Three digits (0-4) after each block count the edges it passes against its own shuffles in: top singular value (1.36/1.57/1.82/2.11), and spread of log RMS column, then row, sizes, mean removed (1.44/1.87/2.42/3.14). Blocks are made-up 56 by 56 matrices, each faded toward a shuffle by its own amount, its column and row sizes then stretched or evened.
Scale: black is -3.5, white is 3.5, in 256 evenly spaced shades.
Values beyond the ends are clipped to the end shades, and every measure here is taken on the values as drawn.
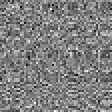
4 0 1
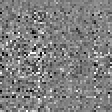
1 3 3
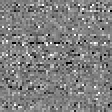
2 0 3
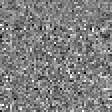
1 0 2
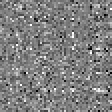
2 2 1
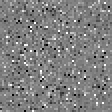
0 1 0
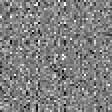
4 2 0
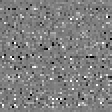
0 0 3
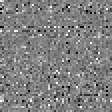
1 2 3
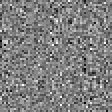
2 2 0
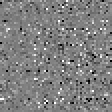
0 1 2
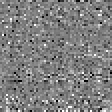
3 0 2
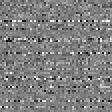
2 0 4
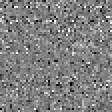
0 0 2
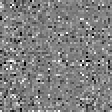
0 3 2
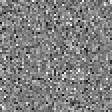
1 1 1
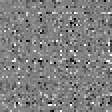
1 2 3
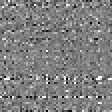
1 2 4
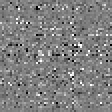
2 1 3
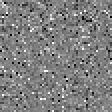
1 1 0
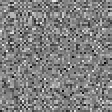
4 0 0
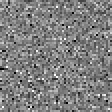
1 0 0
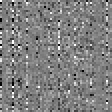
4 4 0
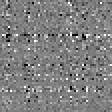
1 2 3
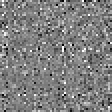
2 2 2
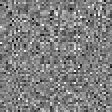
4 1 0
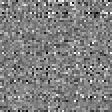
2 0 3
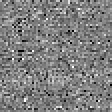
2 0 2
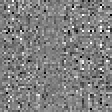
2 3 1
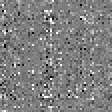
0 3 2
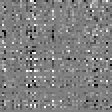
2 3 4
